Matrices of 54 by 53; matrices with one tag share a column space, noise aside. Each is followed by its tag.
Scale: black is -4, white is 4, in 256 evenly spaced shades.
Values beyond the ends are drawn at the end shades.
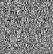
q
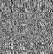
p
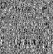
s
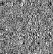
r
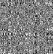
r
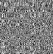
p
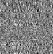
p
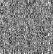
r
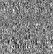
s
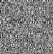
q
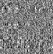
s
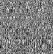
s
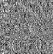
p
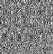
q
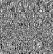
p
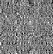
r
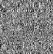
p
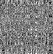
r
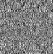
p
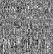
s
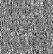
r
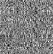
q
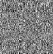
p
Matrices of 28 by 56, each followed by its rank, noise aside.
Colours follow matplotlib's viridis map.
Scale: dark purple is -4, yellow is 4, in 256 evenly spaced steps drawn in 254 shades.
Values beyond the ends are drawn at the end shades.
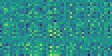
four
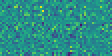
six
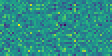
five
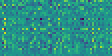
four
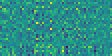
four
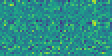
seven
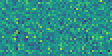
six
